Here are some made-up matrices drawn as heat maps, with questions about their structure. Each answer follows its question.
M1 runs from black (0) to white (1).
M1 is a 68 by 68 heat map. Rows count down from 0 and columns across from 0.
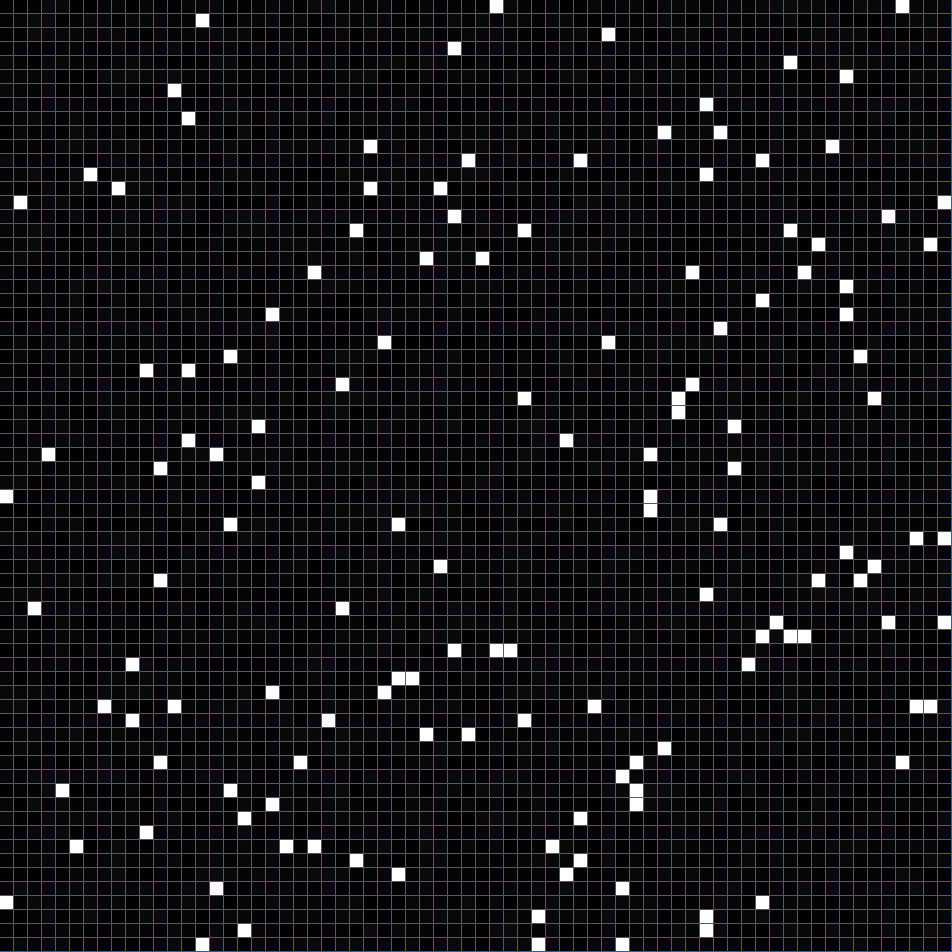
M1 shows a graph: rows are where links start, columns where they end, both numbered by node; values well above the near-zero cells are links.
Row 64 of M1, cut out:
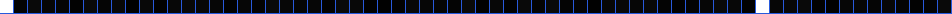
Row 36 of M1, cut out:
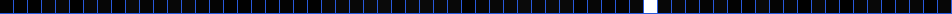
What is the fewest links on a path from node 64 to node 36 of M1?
4
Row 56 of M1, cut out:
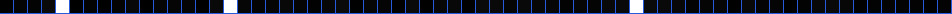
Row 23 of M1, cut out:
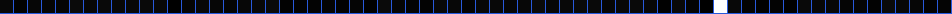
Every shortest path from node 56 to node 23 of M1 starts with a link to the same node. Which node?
node 16
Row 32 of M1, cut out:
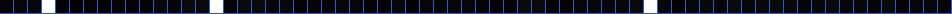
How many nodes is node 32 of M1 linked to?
3
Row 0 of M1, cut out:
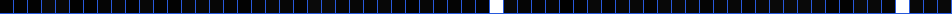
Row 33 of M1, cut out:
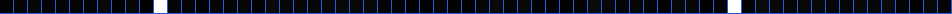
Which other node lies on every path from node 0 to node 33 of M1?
node 11
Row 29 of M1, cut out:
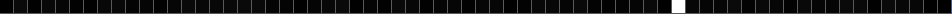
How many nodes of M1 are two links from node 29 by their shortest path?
1
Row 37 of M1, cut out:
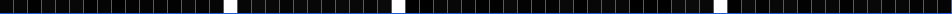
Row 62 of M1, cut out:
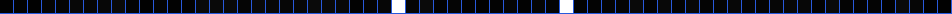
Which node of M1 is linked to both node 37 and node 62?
node 28
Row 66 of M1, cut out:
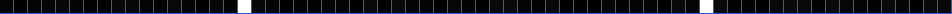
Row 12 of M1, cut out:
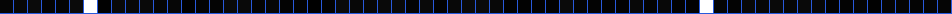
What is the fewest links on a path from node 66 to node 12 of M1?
2
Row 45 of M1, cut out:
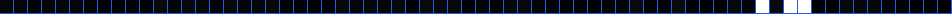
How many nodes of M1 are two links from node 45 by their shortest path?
6
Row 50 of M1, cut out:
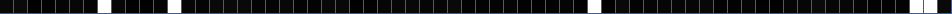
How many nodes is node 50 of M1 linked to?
5
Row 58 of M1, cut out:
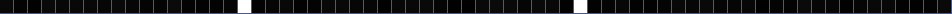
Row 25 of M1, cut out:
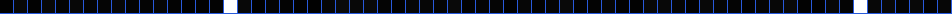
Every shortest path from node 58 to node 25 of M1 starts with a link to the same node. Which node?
node 41
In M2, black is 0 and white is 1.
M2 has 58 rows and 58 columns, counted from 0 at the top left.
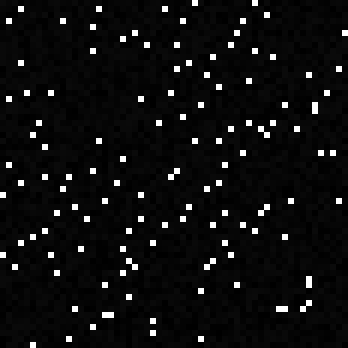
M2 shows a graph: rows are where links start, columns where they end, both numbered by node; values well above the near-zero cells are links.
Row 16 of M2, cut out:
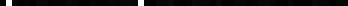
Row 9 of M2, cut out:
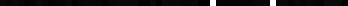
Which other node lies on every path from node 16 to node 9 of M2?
node 35
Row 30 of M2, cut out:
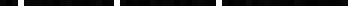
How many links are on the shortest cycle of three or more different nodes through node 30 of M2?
6
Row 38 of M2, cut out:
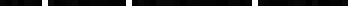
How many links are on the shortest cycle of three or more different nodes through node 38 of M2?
7
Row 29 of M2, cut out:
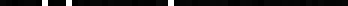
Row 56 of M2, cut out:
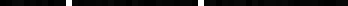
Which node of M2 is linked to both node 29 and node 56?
node 11
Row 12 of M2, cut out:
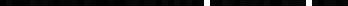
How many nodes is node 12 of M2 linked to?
2
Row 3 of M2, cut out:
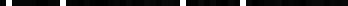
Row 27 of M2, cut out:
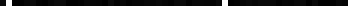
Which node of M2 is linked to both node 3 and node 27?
node 1
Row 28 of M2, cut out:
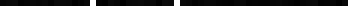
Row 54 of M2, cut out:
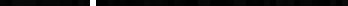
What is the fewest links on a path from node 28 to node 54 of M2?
2
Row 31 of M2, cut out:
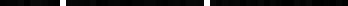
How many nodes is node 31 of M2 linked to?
2
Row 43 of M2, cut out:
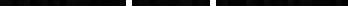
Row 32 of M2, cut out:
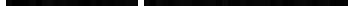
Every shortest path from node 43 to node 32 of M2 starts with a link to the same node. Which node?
node 21
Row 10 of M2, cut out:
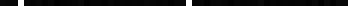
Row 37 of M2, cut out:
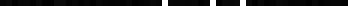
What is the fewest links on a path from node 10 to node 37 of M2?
3
